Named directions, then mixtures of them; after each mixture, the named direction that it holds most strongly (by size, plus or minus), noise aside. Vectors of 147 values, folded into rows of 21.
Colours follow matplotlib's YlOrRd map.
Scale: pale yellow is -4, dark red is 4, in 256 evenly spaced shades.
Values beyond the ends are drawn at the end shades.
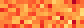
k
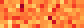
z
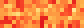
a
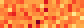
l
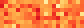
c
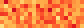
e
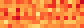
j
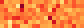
z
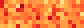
c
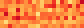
j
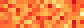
k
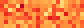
c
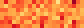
k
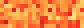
a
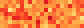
l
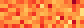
k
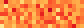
e
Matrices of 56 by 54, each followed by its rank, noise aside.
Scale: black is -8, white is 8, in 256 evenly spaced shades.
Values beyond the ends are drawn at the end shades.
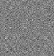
five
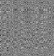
four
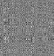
five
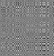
two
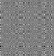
two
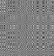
two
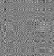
five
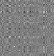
two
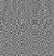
three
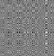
two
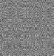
four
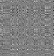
three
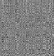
four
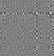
two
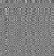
two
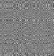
three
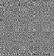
five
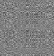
five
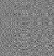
five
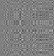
three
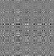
two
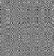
two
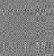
three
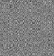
five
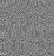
five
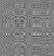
two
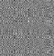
four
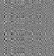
two
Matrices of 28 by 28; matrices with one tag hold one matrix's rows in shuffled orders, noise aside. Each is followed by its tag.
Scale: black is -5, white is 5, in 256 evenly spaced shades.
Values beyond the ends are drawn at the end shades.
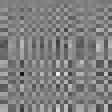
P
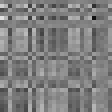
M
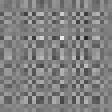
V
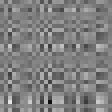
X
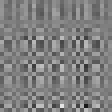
V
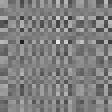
P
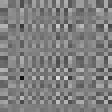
P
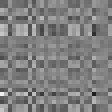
M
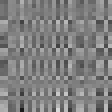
P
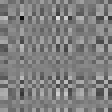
P
